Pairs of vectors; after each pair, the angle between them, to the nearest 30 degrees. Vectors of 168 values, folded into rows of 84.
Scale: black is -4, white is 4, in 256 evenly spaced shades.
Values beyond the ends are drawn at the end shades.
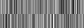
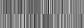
90 degrees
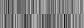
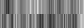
60 degrees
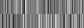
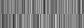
60 degrees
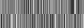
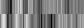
90 degrees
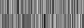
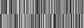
150 degrees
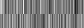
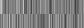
30 degrees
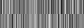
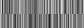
150 degrees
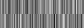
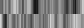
90 degrees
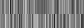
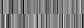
90 degrees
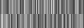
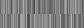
90 degrees
